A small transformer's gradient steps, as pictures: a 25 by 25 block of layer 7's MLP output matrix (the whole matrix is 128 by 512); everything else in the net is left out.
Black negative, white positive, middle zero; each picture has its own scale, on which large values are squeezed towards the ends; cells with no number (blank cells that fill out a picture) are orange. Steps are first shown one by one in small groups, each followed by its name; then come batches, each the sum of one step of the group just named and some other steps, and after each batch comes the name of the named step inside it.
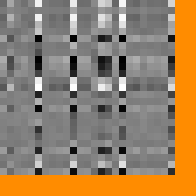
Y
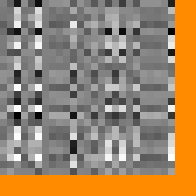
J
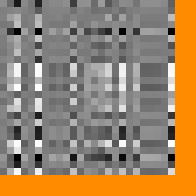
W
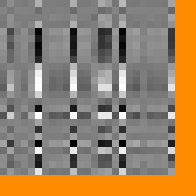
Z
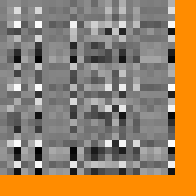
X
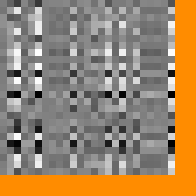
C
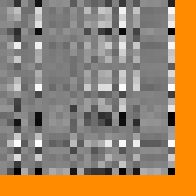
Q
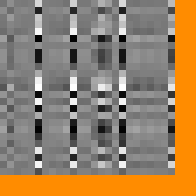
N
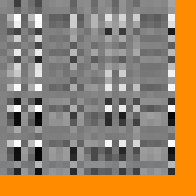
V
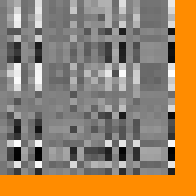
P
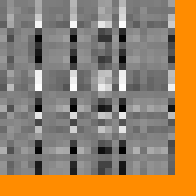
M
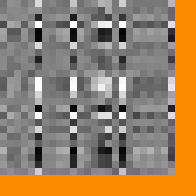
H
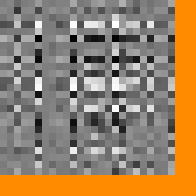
N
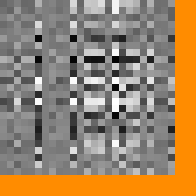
N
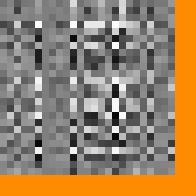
Z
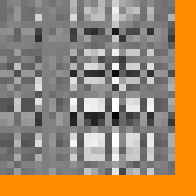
Y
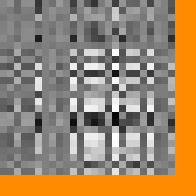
N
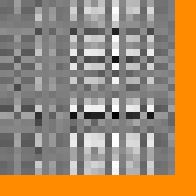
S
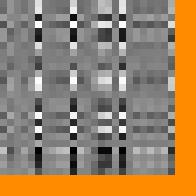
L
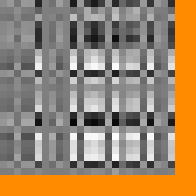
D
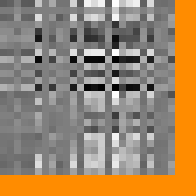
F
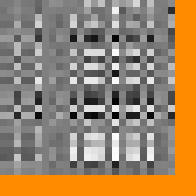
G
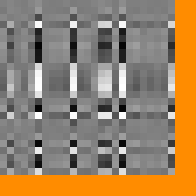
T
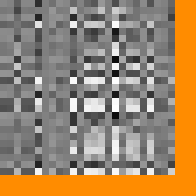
S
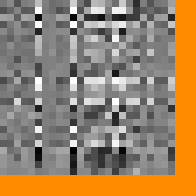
L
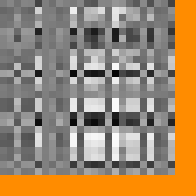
D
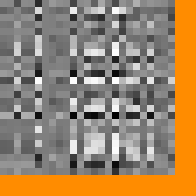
G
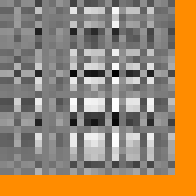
D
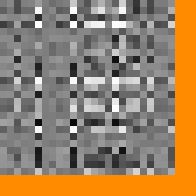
L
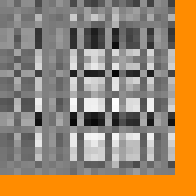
D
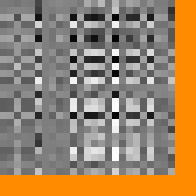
G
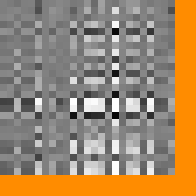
S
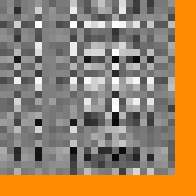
L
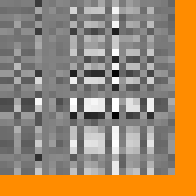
S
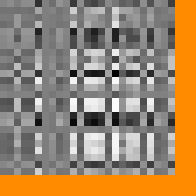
D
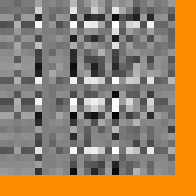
G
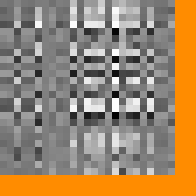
S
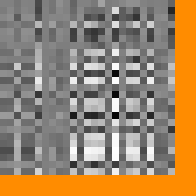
G
